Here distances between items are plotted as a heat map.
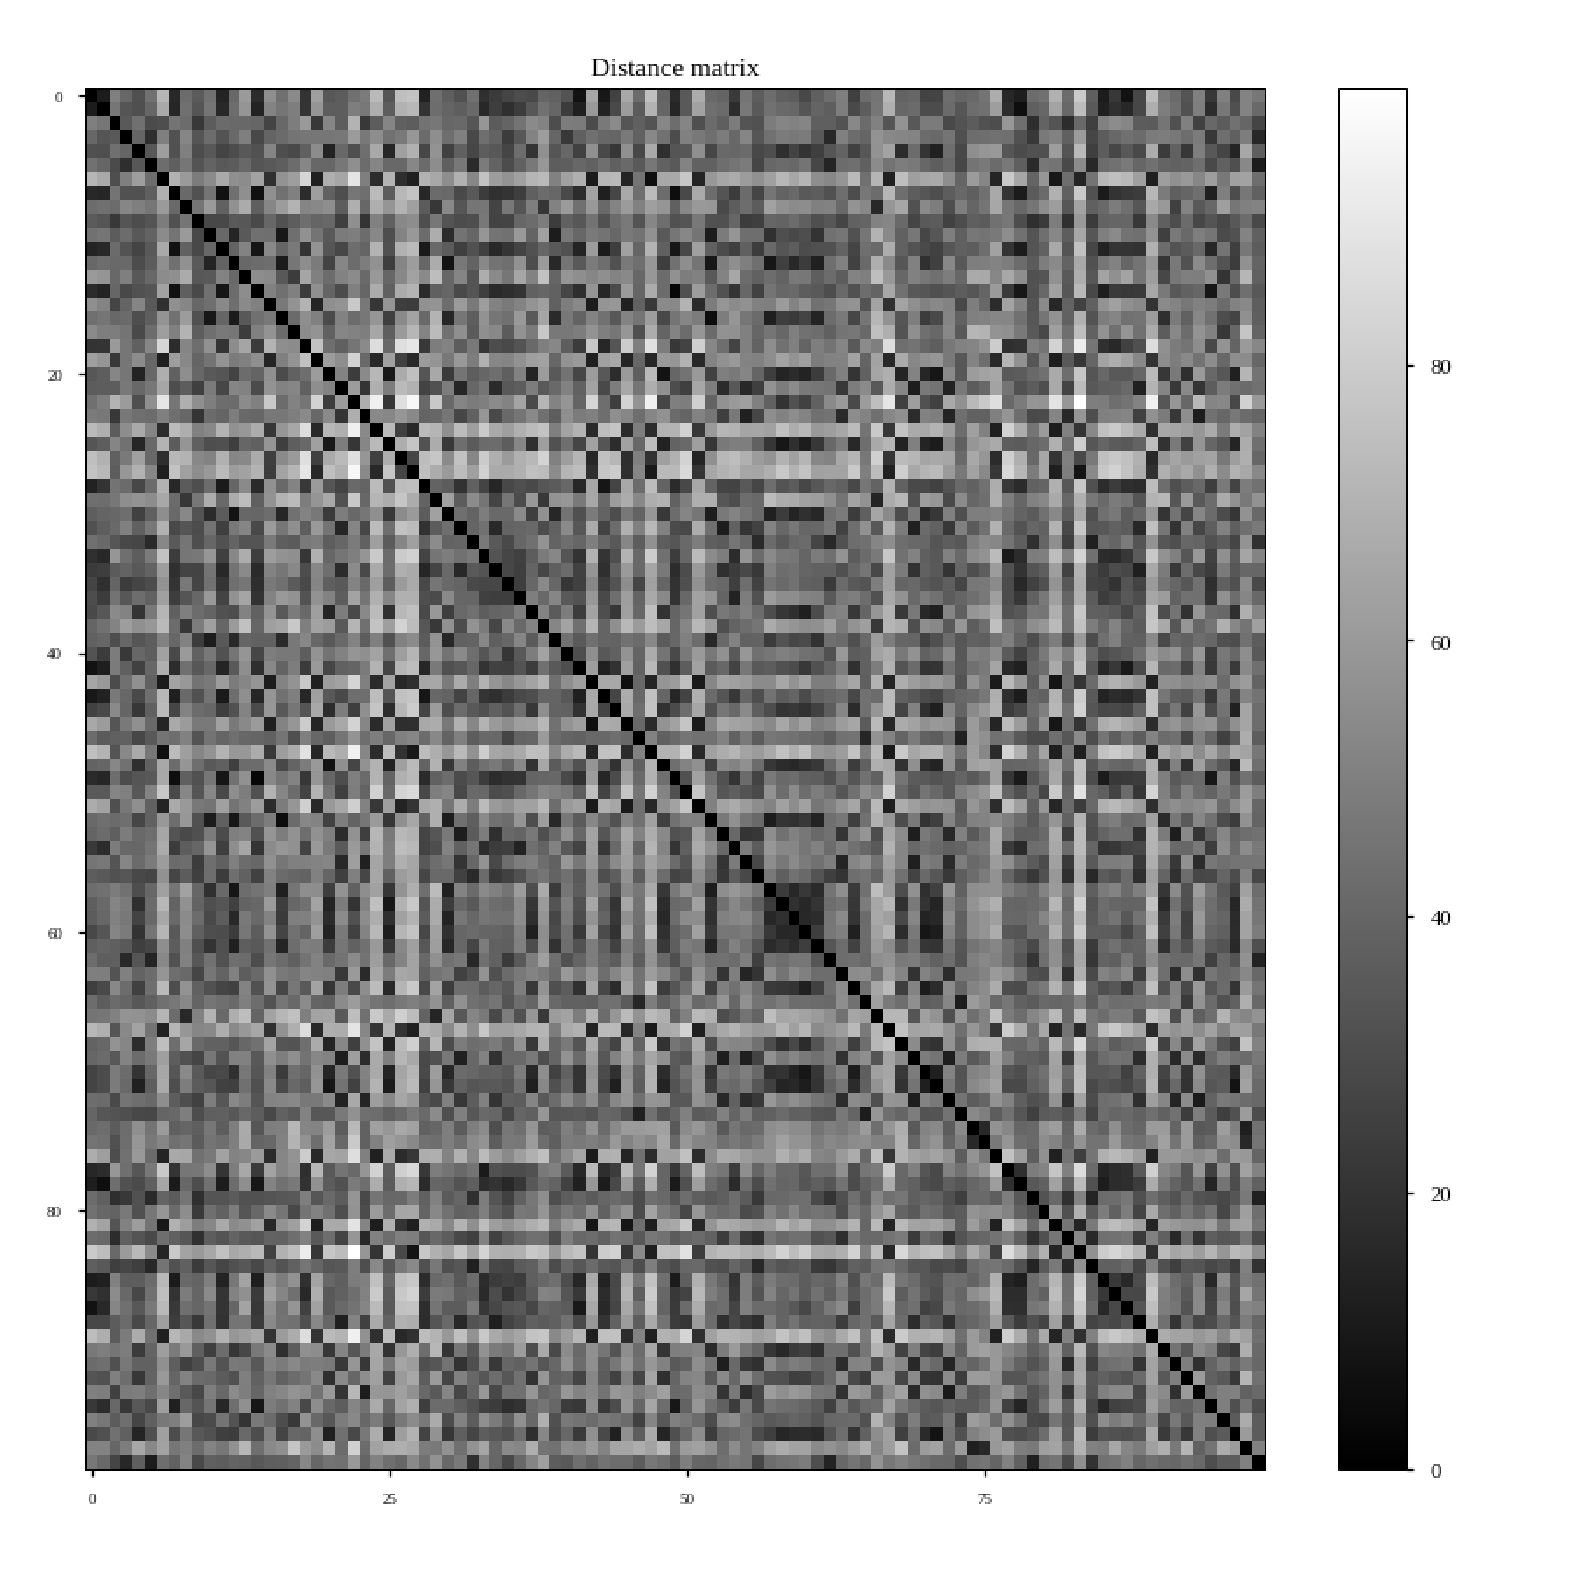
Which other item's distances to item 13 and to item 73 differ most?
65
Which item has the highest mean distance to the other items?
83
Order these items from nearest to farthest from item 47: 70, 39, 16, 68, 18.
39, 16, 70, 68, 18
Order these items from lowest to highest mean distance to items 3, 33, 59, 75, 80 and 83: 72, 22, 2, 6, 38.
2, 72, 6, 38, 22
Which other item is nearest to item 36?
54
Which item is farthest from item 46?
97
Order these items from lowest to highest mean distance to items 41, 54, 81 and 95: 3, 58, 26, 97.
3, 58, 26, 97
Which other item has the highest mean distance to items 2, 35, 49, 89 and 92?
22
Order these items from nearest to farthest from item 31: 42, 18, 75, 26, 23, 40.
23, 18, 75, 40, 42, 26
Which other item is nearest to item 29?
66
